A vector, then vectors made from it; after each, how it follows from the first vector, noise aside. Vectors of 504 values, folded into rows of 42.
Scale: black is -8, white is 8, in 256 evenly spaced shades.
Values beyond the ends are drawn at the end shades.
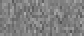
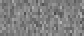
negated.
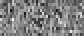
negated, scaled up.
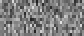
negated, scaled up.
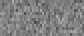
negated.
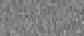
wrapped around, shrunk.
